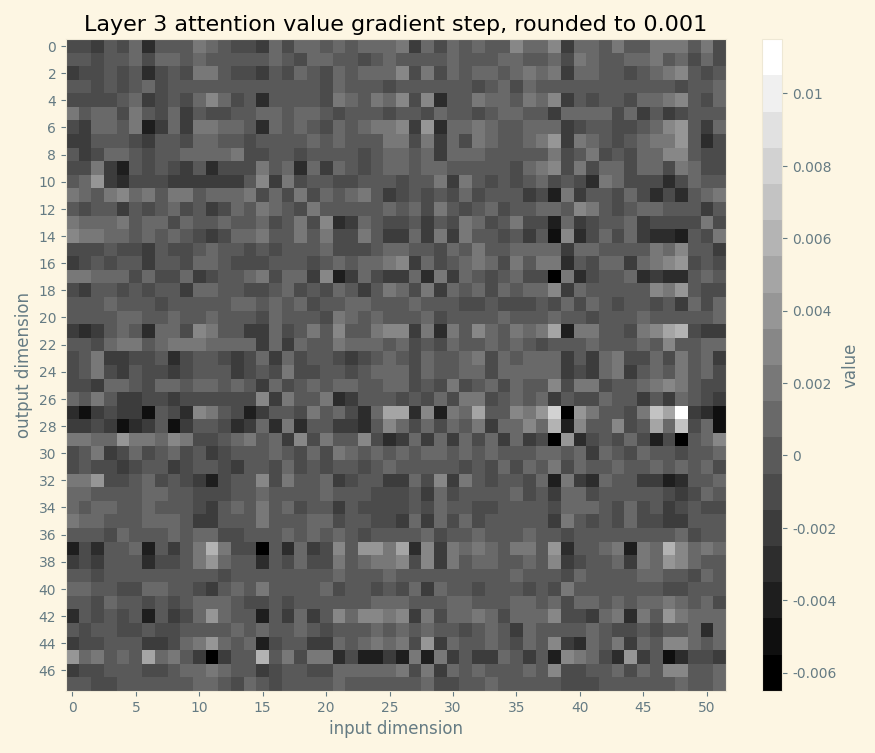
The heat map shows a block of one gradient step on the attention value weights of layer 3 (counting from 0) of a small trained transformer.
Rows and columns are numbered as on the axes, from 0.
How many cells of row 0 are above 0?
25
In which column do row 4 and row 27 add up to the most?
48
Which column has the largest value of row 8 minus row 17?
38
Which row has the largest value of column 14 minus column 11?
45
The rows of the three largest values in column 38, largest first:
27, 28, 21
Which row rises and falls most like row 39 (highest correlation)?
1
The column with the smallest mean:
6
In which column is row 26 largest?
15
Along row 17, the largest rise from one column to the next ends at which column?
39
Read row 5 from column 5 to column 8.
0.002 0 -0.001 0.001
